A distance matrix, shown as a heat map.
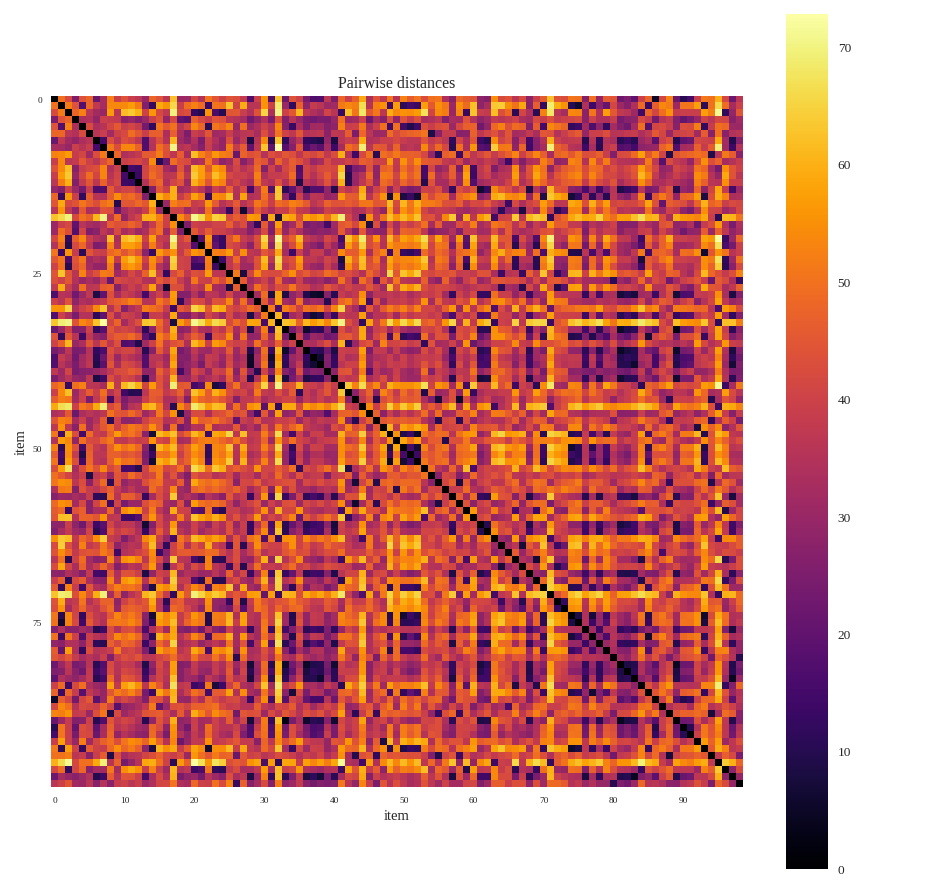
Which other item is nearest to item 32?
17
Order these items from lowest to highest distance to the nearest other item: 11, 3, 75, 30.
75, 11, 30, 3
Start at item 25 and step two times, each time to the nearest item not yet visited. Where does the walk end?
16
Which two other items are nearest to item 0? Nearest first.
86, 90
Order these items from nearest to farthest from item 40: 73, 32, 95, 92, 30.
73, 92, 30, 95, 32
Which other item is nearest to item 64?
67
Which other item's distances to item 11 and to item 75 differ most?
1
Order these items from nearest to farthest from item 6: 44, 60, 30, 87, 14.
14, 87, 60, 30, 44
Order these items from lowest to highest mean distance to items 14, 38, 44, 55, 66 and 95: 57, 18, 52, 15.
57, 18, 52, 15
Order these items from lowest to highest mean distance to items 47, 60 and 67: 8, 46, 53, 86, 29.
46, 53, 86, 8, 29
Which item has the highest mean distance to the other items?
32
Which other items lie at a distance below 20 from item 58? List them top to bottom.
8, 43, 46, 55, 88, 94
